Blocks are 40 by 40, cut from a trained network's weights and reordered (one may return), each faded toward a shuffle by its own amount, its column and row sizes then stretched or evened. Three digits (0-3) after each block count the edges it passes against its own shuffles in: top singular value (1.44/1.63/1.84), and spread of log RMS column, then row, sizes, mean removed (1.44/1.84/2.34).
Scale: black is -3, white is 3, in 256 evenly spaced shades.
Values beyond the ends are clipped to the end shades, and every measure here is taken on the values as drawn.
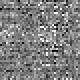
1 2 1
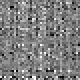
2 0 3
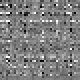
1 2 3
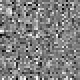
1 2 2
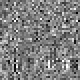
2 1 1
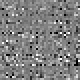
0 3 3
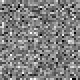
2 1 2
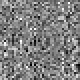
2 2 1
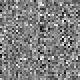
1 2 0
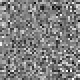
2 1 0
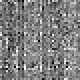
2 2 2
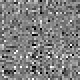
0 2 2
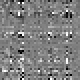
2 3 3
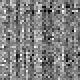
3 1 2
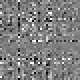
0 3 3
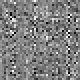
2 3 1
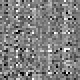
0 2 2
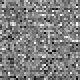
1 1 0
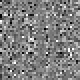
1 3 0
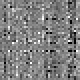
2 3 2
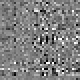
1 3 3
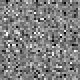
0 2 1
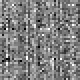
2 1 1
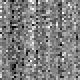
2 2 0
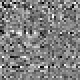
1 1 3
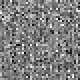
0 0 1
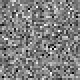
0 0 0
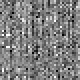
2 0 1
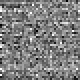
1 1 0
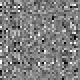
2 3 1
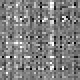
3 2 3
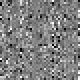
0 3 1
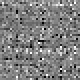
0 2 2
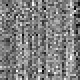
3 1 0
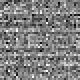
2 2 0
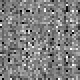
0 2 2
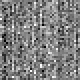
2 1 0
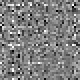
2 3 1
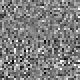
0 1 2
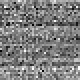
2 0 1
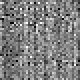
2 0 2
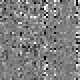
0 3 2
